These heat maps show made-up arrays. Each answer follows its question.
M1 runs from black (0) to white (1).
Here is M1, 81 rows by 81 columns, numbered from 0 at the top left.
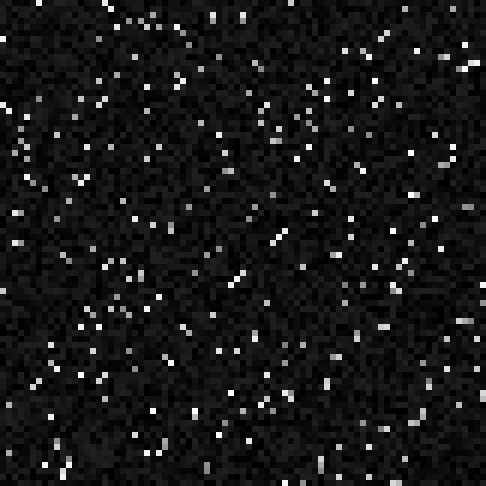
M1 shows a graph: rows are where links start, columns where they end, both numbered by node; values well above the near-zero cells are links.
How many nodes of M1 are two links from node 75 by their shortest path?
6
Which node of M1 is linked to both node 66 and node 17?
node 44
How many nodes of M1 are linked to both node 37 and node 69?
1
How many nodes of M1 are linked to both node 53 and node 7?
1
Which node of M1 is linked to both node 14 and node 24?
node 51
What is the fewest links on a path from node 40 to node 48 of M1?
6
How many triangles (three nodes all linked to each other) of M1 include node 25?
0
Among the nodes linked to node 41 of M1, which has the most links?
node 36
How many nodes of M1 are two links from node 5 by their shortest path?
3
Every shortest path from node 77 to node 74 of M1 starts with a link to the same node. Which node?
node 34
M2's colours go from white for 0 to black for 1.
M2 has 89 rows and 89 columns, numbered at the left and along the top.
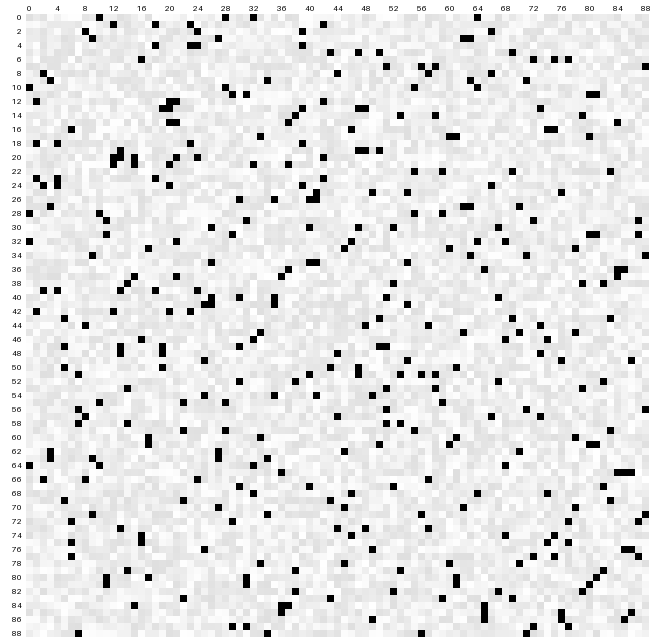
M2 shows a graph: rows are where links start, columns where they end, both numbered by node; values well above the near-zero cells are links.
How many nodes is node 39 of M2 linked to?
5
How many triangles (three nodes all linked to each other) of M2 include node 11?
4
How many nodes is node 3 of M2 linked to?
4
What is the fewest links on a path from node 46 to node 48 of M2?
5
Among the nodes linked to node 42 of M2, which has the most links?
node 20
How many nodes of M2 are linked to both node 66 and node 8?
2
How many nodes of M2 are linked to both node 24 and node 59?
0
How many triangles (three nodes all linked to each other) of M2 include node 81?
4
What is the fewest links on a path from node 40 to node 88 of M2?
3
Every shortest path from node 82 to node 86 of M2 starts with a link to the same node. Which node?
node 67
